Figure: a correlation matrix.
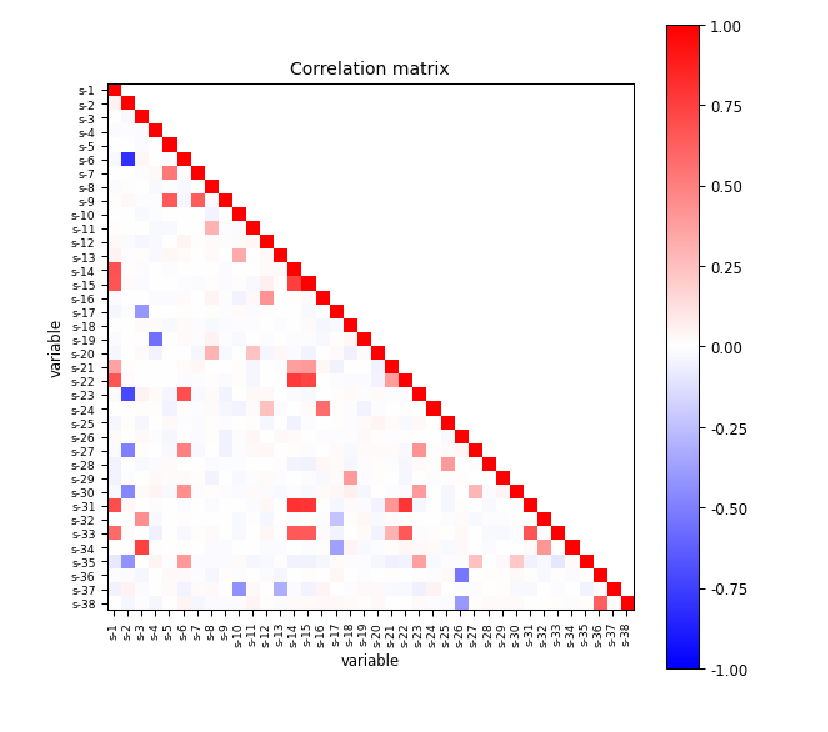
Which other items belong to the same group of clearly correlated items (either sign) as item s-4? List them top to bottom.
s-19
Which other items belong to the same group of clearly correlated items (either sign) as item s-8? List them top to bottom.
s-11, s-20
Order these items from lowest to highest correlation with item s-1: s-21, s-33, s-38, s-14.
s-38, s-21, s-33, s-14
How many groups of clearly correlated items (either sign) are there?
11
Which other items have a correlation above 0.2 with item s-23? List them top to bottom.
s-6, s-27, s-30, s-35
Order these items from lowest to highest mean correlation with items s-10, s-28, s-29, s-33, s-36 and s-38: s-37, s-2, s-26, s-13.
s-26, s-37, s-2, s-13
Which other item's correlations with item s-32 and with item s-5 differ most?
s-9
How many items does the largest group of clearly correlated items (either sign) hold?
7
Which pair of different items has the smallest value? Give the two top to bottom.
s-2, s-6
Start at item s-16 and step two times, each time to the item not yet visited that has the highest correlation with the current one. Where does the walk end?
s-12
